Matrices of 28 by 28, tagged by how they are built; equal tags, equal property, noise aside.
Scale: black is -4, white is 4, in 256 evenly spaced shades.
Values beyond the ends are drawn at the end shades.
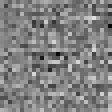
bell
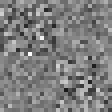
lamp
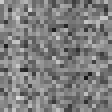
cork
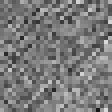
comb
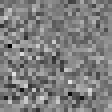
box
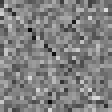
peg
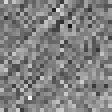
comb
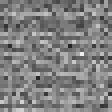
bell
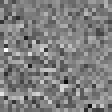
box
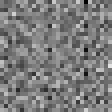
cork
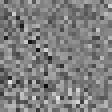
box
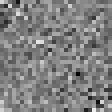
lamp
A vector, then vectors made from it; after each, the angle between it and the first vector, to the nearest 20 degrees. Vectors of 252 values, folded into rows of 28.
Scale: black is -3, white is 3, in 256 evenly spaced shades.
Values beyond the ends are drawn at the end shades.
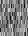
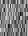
120 degrees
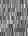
160 degrees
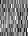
140 degrees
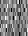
120 degrees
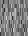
140 degrees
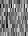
60 degrees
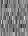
80 degrees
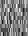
80 degrees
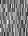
140 degrees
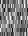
160 degrees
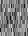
20 degrees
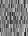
40 degrees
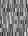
140 degrees
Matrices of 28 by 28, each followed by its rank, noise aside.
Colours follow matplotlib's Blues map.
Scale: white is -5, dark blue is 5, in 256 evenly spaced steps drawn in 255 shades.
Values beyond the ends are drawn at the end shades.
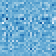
four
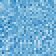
eight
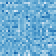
six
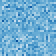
eight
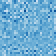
four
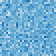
eight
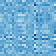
three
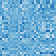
four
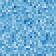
eight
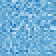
six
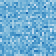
eight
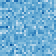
eight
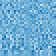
four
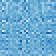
three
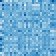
three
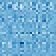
three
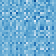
three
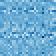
three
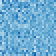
eight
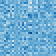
four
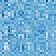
four
